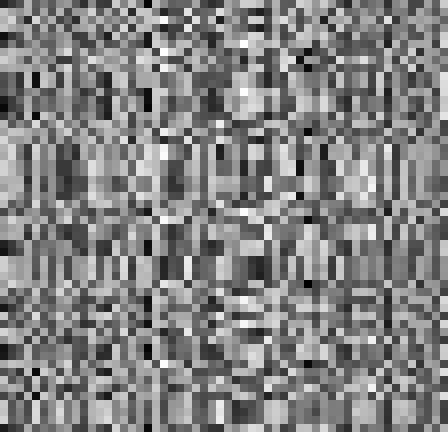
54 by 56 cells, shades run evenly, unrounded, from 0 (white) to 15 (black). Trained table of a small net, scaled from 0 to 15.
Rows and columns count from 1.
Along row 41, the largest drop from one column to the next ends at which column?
20
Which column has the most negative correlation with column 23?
40
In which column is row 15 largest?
5
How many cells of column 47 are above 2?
48
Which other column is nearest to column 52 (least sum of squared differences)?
22
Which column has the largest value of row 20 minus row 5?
41
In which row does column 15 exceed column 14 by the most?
35
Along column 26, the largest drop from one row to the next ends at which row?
46
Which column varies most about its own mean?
19
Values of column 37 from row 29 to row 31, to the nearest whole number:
8 9 11
